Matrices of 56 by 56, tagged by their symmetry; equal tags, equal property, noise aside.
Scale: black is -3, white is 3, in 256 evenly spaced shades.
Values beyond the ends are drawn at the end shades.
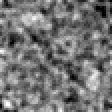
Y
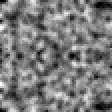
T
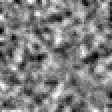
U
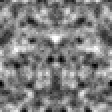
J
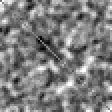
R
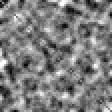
R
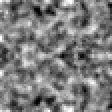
T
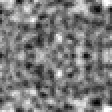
T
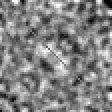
Y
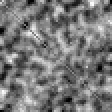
R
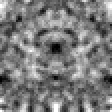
J
